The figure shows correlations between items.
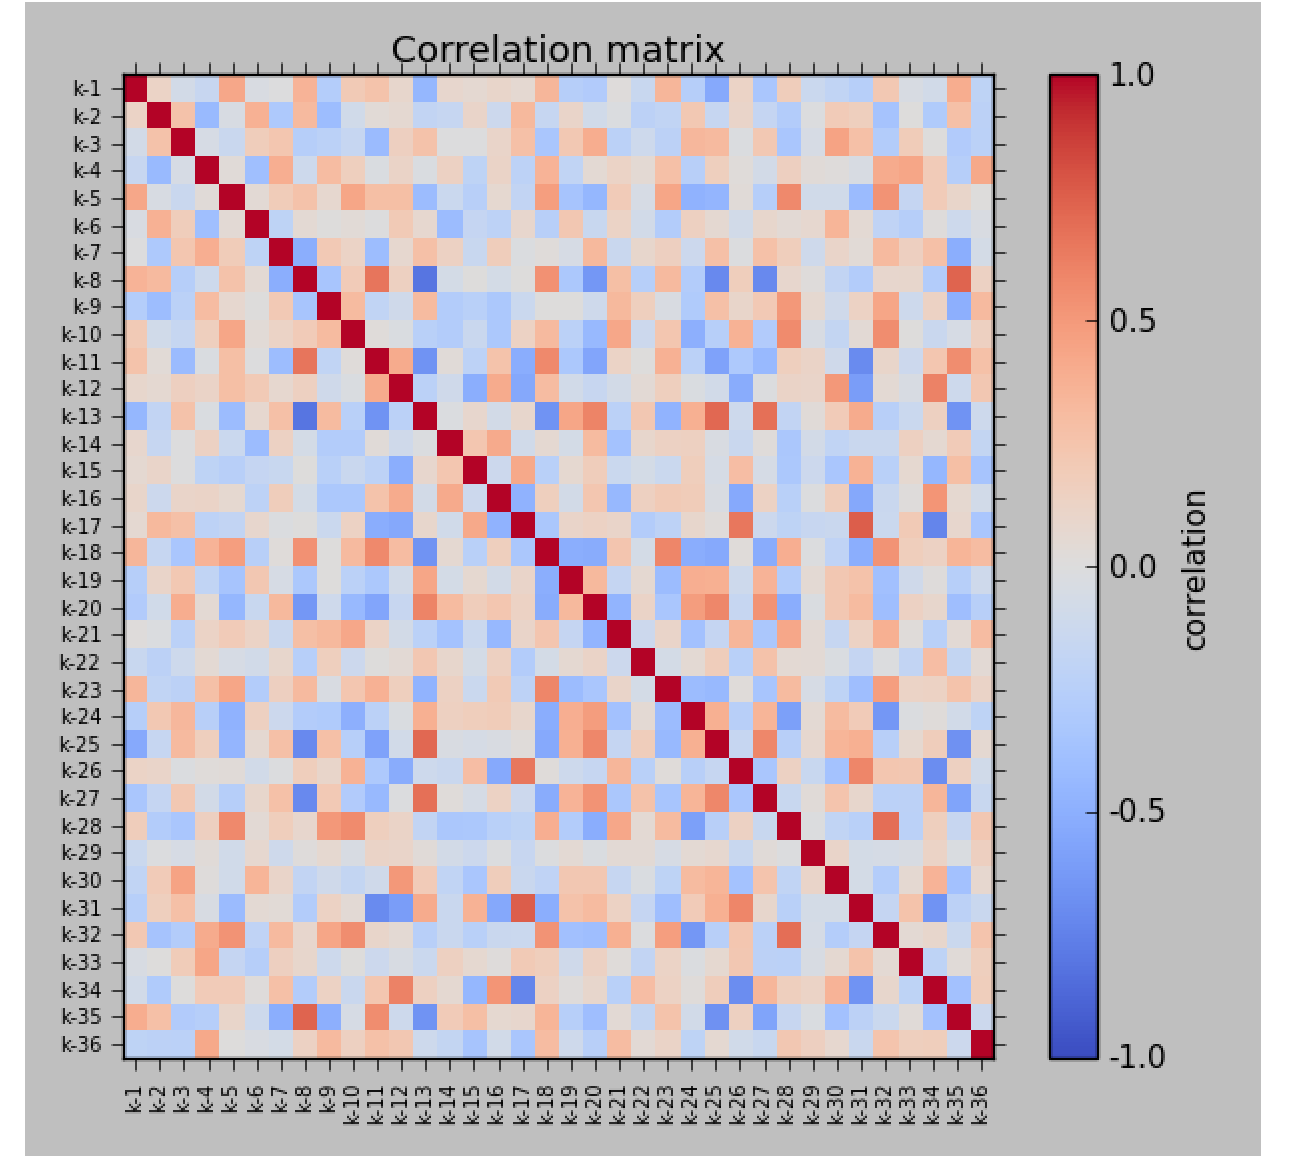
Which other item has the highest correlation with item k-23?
k-18
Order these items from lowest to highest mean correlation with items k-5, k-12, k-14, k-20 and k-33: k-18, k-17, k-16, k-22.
k-17, k-22, k-18, k-16
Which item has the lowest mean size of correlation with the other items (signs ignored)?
k-29
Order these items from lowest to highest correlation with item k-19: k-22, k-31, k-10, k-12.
k-10, k-12, k-22, k-31
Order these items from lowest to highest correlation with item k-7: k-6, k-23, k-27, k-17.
k-6, k-17, k-23, k-27
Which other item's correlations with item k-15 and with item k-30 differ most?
k-12
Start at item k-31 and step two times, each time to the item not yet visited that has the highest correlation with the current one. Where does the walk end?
k-26
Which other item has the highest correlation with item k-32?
k-28
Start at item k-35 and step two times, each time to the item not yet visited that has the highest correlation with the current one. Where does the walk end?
k-11
